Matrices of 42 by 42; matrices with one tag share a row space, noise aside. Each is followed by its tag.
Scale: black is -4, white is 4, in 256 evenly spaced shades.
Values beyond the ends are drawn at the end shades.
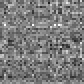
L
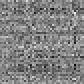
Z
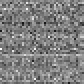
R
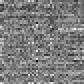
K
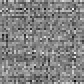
Z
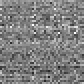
R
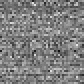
R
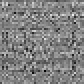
Z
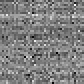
Z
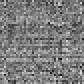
L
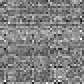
L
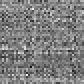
Z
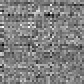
K
